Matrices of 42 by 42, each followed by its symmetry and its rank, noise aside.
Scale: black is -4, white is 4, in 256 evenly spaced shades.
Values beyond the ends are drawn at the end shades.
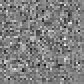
antisymmetric, rank eight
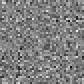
no symmetry, rank six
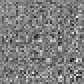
symmetric, rank seven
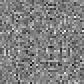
antisymmetric, rank eight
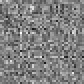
no symmetry, rank six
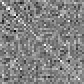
symmetric, rank eight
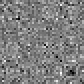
symmetric, rank seven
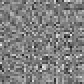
no symmetry, rank six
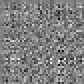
antisymmetric, rank six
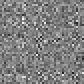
no symmetry, rank seven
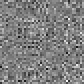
no symmetry, rank six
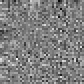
antisymmetric, rank eight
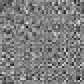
symmetric, rank six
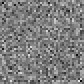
symmetric, rank eight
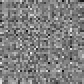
antisymmetric, rank six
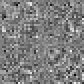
symmetric, rank seven
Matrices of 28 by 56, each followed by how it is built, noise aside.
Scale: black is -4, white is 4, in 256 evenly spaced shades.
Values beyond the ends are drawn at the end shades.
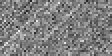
Hankel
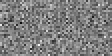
blocks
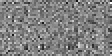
low rank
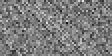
Toeplitz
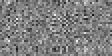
low rank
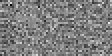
blocks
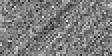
Hankel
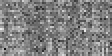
blocks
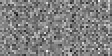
repeating rows
